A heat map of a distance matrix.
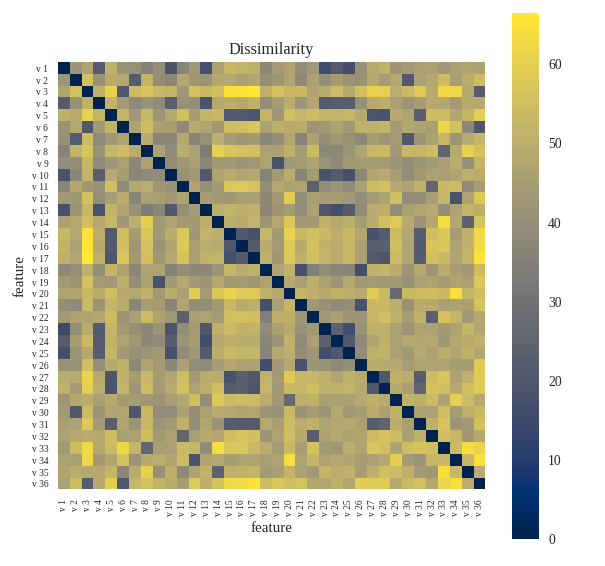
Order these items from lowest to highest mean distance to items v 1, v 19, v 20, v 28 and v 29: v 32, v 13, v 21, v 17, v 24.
v 13, v 24, v 17, v 21, v 32
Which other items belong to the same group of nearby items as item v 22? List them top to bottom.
v 11, v 32
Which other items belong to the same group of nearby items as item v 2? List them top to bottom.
v 7, v 30
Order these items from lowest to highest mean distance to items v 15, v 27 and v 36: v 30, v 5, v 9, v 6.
v 5, v 6, v 9, v 30
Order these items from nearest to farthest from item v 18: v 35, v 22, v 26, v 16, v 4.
v 26, v 22, v 4, v 35, v 16
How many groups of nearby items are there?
11
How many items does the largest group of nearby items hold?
7
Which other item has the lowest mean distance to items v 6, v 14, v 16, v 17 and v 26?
v 31
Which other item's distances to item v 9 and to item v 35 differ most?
v 19
